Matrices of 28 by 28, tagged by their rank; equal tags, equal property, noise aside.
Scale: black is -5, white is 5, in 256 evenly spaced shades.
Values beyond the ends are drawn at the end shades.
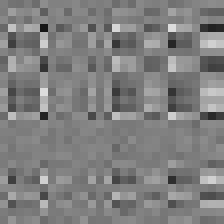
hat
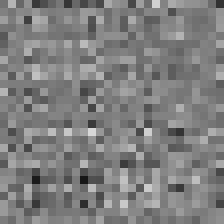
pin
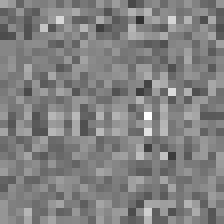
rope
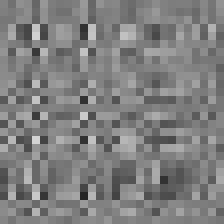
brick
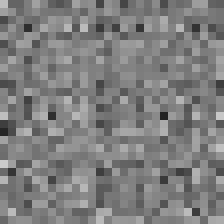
rope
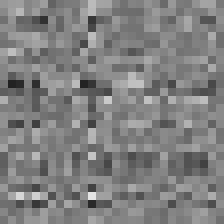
pin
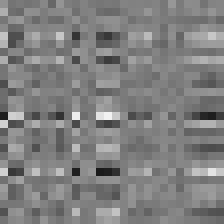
hat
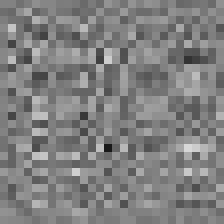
pin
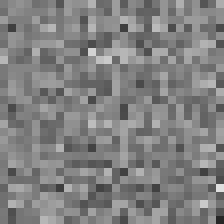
rope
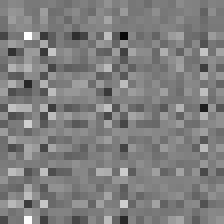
brick
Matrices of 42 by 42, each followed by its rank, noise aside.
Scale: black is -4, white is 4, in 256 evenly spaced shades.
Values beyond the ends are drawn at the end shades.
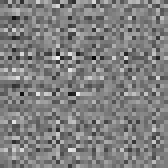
three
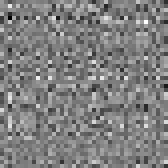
four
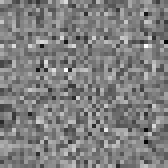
eight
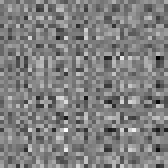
three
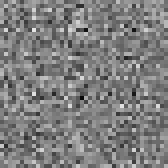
six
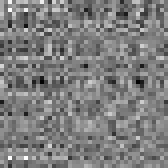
four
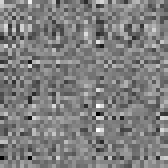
four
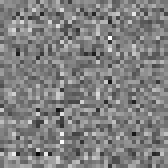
eight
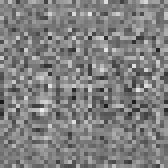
six
